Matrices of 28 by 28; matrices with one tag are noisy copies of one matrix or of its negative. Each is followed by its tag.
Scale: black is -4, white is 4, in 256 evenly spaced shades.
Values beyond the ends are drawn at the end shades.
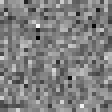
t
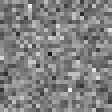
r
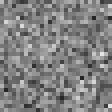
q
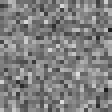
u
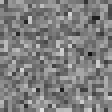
t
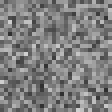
u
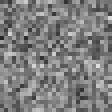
q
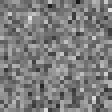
u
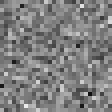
q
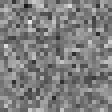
r
